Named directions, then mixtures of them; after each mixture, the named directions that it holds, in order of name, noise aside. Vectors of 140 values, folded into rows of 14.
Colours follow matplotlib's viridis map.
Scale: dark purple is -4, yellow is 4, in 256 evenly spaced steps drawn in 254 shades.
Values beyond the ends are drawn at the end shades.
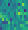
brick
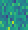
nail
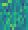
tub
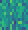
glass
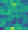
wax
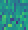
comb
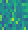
comb, glass.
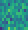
brick, nail, wax.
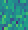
comb.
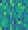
glass.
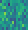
brick, glass.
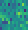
brick.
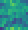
wax.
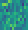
tub.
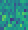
brick, comb.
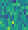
nail.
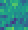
wax.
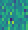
brick, comb, nail.
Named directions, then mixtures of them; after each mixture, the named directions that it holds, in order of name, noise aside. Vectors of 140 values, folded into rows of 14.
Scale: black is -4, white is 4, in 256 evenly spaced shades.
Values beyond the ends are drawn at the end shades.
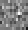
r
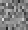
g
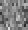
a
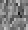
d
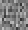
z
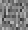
z.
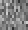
g, z.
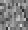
a, g.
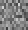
d, g, r.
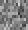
a, d.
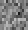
d, g.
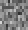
g, r.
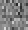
d, g, z.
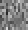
g, z.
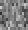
a.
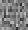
z.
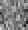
a.
